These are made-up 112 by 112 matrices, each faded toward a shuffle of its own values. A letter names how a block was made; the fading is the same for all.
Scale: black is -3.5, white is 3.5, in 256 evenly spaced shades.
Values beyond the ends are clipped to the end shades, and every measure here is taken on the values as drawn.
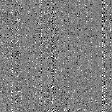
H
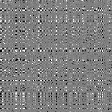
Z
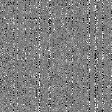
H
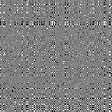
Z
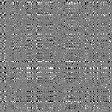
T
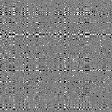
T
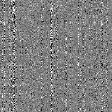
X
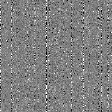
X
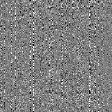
X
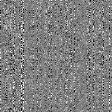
X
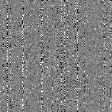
H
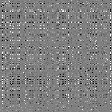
Z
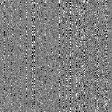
X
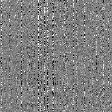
X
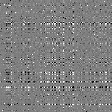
Z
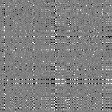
T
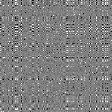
Z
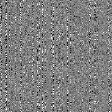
X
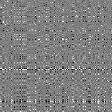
Z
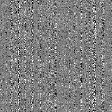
X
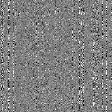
X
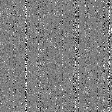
H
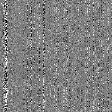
X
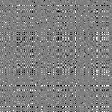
Z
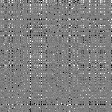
T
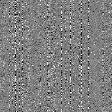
X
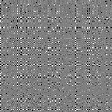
Z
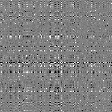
T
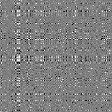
Z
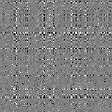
T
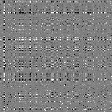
Z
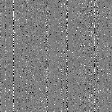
H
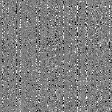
H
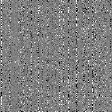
H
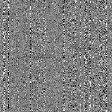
X
